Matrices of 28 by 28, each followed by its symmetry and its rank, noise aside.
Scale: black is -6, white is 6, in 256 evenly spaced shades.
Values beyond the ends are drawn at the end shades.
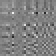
symmetric, rank two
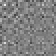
symmetric, rank three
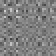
no symmetry, rank two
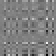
no symmetry, rank one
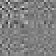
antisymmetric, rank two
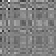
no symmetry, rank two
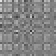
symmetric, rank two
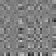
no symmetry, rank two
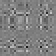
no symmetry, rank two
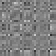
symmetric, rank two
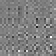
no symmetry, rank three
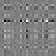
no symmetry, rank one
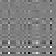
no symmetry, rank one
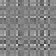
symmetric, rank one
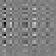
no symmetry, rank one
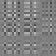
no symmetry, rank one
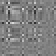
no symmetry, rank two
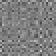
no symmetry, rank three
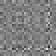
antisymmetric, rank two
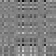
no symmetry, rank one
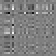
antisymmetric, rank two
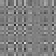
no symmetry, rank one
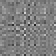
antisymmetric, rank two
